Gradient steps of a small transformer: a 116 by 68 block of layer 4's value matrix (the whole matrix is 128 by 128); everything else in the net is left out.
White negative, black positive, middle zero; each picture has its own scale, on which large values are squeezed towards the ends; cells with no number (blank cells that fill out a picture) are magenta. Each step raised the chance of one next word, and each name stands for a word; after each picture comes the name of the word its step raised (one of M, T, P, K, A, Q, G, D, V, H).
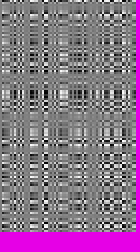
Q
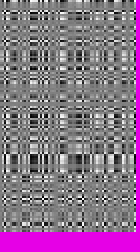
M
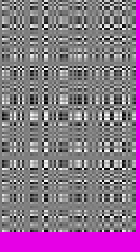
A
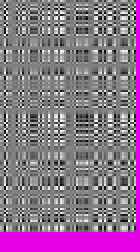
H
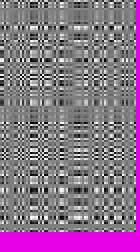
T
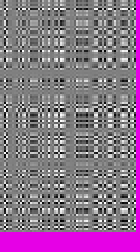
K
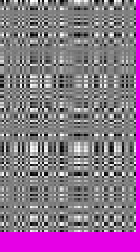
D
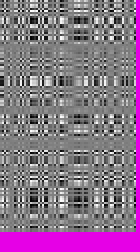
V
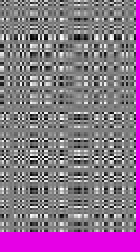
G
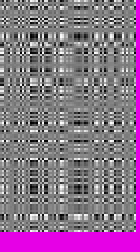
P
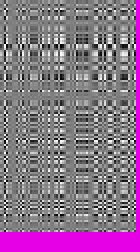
G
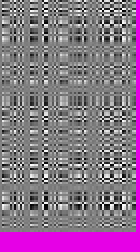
V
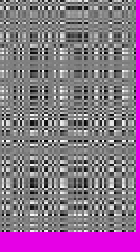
P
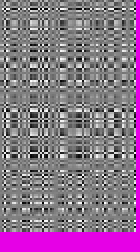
K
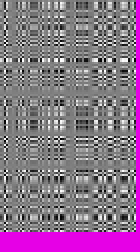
T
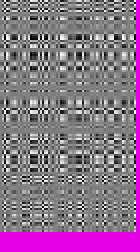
G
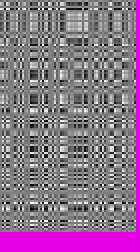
K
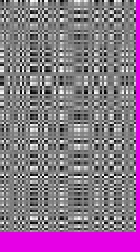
Q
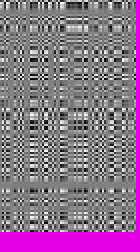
T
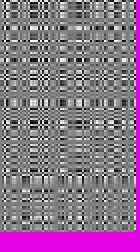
T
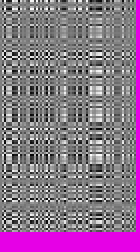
Q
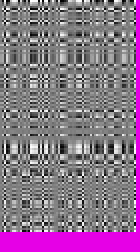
D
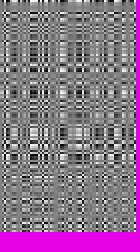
Q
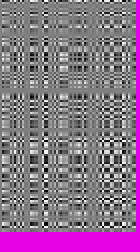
M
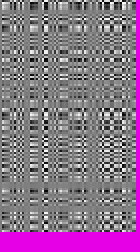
T
